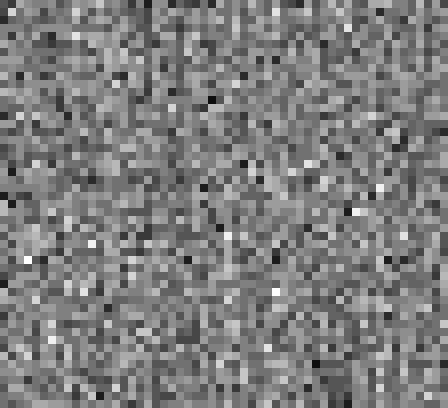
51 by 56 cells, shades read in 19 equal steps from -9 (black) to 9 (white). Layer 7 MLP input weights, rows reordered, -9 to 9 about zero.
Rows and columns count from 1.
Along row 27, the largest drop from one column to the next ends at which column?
44
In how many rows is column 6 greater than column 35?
16
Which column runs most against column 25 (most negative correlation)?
7
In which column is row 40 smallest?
49
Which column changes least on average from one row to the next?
52
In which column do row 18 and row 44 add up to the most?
34
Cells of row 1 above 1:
15
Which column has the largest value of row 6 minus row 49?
39
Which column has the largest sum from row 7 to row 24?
14
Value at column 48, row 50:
1
